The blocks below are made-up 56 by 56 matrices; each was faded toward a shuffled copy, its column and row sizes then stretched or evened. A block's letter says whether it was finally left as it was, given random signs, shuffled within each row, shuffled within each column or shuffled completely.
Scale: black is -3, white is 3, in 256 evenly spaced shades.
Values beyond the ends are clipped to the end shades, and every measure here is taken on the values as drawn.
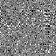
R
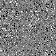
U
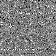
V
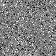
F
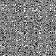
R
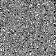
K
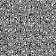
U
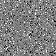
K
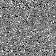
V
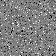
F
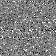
V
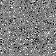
U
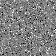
F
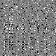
R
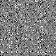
U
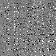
U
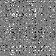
R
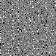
K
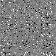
U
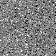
K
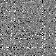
U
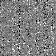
K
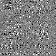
R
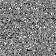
V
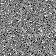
F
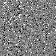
K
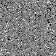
K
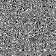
V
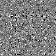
U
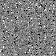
K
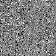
K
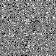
U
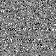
V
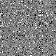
U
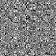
R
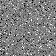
F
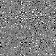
R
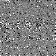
U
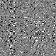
R
